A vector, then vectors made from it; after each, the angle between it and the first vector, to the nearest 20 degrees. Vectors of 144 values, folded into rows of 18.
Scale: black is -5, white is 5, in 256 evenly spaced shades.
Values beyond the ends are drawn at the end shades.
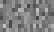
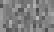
160 degrees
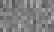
100 degrees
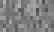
140 degrees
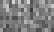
80 degrees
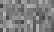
120 degrees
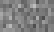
120 degrees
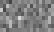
120 degrees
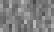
60 degrees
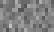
140 degrees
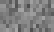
60 degrees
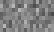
40 degrees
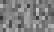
20 degrees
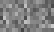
80 degrees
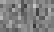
140 degrees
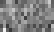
100 degrees
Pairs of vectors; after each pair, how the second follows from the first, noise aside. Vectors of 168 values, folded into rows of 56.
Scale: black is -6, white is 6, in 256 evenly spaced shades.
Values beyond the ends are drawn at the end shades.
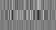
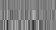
wrapped around.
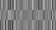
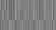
wrapped around, shrunk.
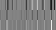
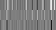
negated.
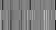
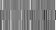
negated.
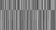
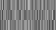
shuffled.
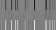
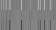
reversed, shrunk.
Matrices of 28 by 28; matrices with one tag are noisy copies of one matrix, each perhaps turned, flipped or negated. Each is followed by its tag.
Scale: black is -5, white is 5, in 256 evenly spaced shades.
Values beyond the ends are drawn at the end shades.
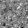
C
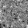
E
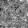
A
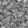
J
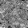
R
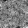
R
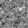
C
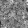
R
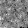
A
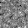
J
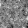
R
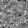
J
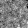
A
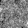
R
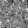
R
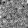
E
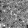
E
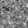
C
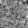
E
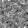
J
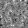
J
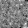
E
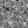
C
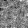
A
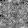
R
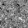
C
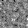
J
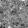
R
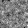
J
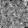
E
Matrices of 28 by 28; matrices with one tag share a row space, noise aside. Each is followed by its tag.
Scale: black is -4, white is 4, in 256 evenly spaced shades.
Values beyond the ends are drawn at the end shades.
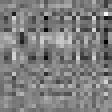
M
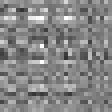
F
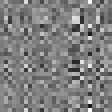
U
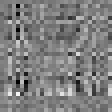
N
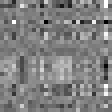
M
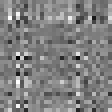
N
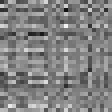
F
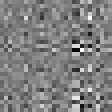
U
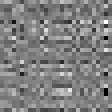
M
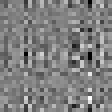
U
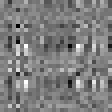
N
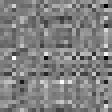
M
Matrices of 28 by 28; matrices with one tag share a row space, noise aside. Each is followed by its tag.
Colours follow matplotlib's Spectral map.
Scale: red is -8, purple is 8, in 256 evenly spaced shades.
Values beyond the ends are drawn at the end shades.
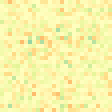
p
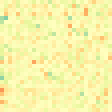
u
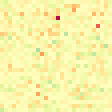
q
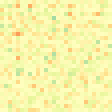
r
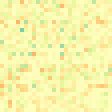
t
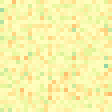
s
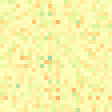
q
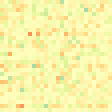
t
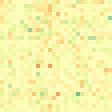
q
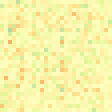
t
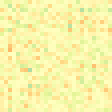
p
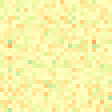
r
